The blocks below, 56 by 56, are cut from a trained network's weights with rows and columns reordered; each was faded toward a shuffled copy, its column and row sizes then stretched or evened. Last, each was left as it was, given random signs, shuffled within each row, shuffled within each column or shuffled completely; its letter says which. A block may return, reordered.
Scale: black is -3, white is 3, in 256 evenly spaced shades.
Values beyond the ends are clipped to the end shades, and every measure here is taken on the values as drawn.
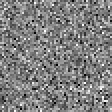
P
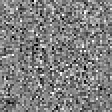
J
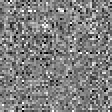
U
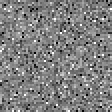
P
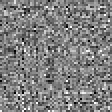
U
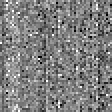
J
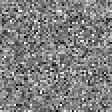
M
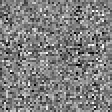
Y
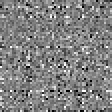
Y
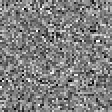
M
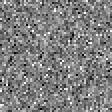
P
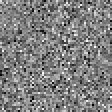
J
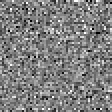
M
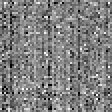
U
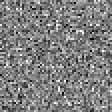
M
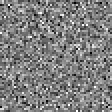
P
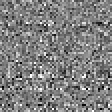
U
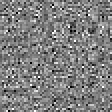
U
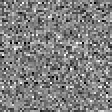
M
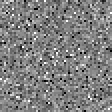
P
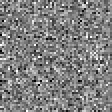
Y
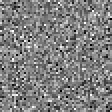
J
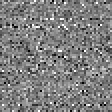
M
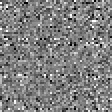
Y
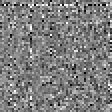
Y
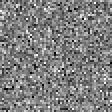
P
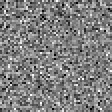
P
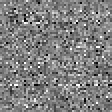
Y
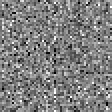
J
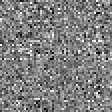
U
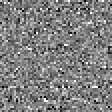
M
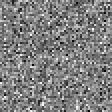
J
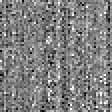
J
